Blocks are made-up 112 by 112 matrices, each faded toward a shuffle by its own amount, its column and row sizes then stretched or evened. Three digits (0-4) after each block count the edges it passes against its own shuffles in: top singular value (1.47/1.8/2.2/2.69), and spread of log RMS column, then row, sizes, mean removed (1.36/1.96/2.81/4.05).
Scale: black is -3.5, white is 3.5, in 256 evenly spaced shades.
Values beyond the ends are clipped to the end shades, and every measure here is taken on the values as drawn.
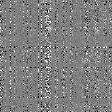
1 4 3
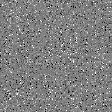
2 2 0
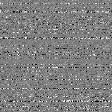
3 0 4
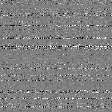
3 0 4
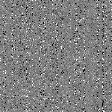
0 3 0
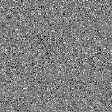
2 0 2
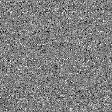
1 0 2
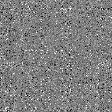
1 2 1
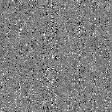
0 3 1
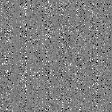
0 3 1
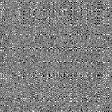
4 2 3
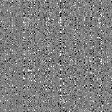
3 3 1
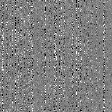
0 4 0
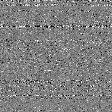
2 0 3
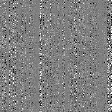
1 4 1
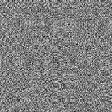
4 0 2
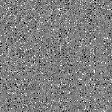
3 2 2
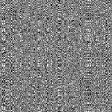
4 3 0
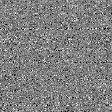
1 0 3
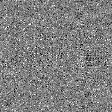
1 1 1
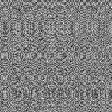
4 0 0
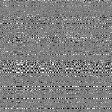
4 1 4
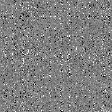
0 3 2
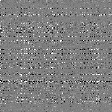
3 2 4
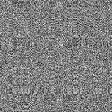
3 0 1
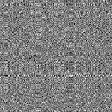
4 0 2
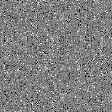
2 2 0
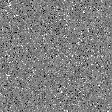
1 1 0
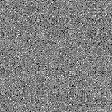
3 0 0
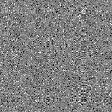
3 1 1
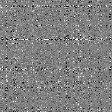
1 3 3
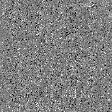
1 2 0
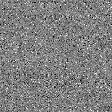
2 0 1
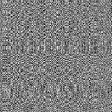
4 3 1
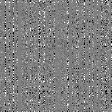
1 4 2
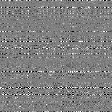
4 1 4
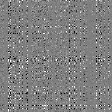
3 4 3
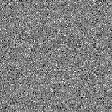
3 0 0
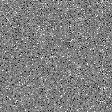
2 1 0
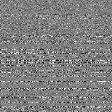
3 0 4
